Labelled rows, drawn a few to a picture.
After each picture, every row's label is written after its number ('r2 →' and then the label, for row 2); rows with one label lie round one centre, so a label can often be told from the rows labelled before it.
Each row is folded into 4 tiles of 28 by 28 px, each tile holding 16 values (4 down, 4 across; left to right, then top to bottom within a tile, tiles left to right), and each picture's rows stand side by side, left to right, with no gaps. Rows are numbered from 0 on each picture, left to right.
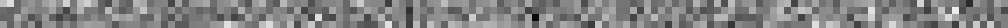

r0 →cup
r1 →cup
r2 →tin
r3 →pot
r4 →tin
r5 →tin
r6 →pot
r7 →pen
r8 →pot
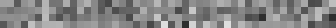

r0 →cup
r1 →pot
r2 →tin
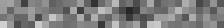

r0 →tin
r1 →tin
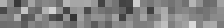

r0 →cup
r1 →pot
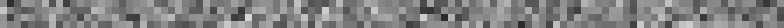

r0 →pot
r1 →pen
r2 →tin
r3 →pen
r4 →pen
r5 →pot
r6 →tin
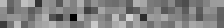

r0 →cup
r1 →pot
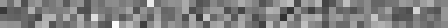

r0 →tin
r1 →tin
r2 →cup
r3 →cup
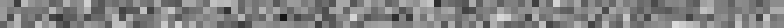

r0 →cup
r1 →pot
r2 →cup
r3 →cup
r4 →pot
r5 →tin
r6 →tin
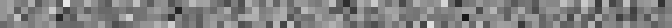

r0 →cup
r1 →cup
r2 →pot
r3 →pot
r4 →pen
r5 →cup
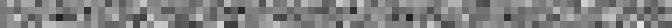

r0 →cup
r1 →pen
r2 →cup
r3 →cup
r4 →cup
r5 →pot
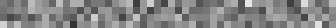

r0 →tin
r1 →tin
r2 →pot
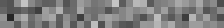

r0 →pot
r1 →cup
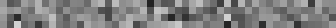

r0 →pen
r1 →cup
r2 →pen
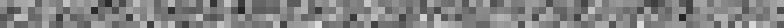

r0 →cup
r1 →pen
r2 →pot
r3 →pen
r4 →pot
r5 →tin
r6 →pot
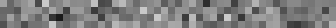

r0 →cup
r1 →tin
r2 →pen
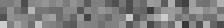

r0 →tin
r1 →pot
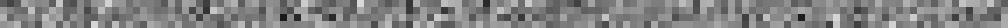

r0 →pot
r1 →tin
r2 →cup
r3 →pot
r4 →cup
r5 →pot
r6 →tin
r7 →pen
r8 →cup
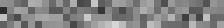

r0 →pen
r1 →tin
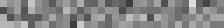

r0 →tin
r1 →pot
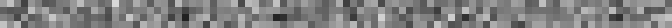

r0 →tin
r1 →cup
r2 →cup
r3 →pen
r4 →pen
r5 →cup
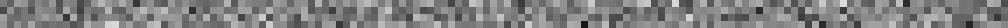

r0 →pen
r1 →tin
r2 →pen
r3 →cup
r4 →pot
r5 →cup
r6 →cup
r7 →pen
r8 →pen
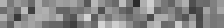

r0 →pen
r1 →tin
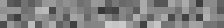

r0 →pen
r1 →tin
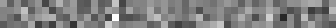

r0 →pen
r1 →pen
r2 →cup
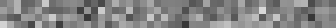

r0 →tin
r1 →pen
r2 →tin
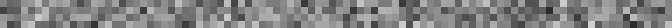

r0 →pen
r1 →pen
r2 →pen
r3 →pot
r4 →pen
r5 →pen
